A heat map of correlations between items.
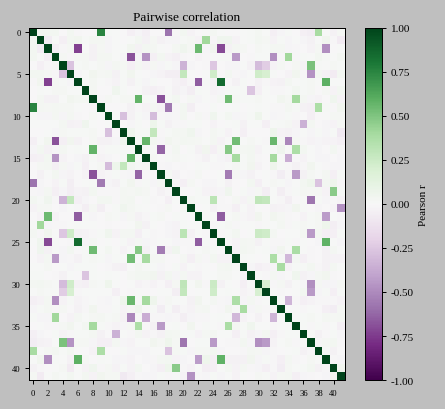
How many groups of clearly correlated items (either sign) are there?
12
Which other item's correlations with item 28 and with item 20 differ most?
37
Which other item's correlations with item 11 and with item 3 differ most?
13
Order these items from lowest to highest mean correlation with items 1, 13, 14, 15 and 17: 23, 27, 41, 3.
3, 41, 23, 27
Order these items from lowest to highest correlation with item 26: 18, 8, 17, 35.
17, 18, 35, 8
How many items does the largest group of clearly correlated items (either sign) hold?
7
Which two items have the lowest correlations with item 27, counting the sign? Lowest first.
3, 34
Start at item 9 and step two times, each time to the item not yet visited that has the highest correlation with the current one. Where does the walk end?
38
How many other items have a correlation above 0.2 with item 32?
3
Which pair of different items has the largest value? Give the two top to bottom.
6, 25
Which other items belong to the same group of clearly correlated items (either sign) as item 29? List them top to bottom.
7
